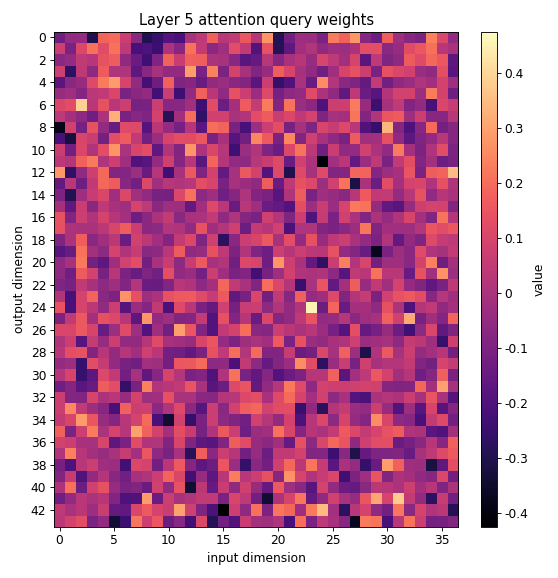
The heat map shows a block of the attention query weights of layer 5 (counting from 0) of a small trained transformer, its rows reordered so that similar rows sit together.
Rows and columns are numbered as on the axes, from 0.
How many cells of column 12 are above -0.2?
39
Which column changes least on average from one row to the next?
4
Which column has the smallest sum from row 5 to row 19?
29
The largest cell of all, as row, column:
24, 23
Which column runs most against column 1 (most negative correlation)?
12
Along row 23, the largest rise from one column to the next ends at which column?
6
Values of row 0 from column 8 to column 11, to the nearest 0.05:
-0.3 -0.25 -0.2 -0.2
